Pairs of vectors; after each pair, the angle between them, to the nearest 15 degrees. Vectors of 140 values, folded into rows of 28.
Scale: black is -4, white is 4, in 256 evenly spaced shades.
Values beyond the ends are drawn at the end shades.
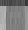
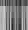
45 degrees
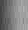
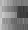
150 degrees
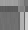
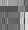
15 degrees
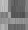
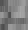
150 degrees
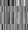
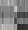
105 degrees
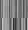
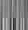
60 degrees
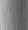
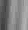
150 degrees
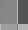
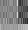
30 degrees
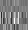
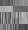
120 degrees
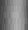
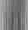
150 degrees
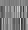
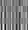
90 degrees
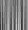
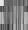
120 degrees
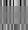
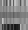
60 degrees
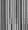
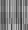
15 degrees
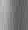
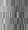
30 degrees
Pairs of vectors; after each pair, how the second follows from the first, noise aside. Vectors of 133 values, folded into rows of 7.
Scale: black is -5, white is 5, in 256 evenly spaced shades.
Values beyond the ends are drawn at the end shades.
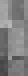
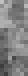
copied.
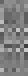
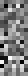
wrapped around, negated, scaled up.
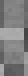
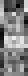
reversed, scaled up.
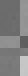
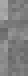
reversed, shrunk.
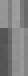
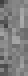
wrapped around, partly zeroed.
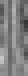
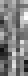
reversed, scaled up.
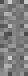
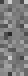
copied.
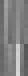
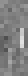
wrapped around, partly zeroed.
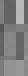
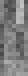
copied.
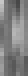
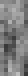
reversed, negated.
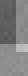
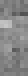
wrapped around, partly zeroed.
